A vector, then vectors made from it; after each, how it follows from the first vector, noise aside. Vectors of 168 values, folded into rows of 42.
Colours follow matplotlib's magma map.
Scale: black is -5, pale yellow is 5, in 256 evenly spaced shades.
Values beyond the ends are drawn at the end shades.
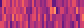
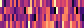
negated, scaled up.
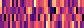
negated, scaled up.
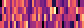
scaled up.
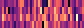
wrapped around, negated, scaled up.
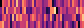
scaled up.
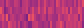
reversed, shrunk.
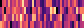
scaled up.
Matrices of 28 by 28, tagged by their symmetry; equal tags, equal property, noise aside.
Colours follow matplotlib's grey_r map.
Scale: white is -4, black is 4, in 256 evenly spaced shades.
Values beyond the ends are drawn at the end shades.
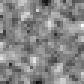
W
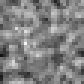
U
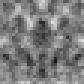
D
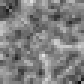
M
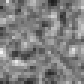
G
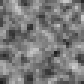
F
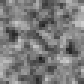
W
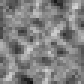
W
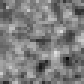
U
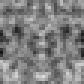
D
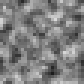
G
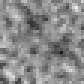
F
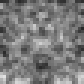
D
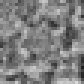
G
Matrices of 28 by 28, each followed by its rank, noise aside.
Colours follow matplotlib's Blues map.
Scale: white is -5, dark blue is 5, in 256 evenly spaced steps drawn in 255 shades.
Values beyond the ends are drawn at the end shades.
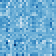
four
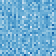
six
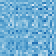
three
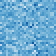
six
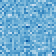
six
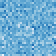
six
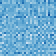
four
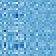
two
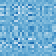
three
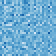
four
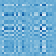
one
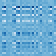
one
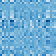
two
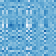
two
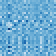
three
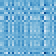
one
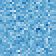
six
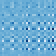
one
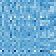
three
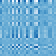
one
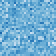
six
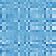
two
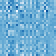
two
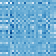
two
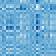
two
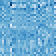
four
